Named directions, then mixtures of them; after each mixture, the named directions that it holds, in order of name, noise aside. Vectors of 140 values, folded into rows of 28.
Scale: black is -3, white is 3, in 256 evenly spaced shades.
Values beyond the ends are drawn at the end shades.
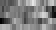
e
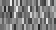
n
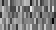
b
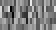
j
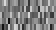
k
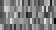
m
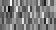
n.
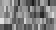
e, n.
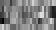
e, m.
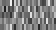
n.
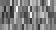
e, j, n.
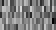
b, m.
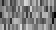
b, e.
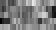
e.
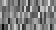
k.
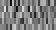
n.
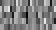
j, m.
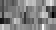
e.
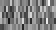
j, k, n.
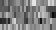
e, k.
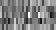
e, j, k.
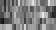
e, n.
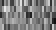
b, m.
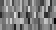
m, n.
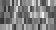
e, n.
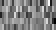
b, m, n.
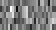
b, j, n.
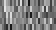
k, m, n.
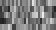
e, j, n.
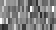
b, e, k.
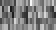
e, j.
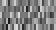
k.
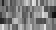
b, e.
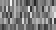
b, e, n.
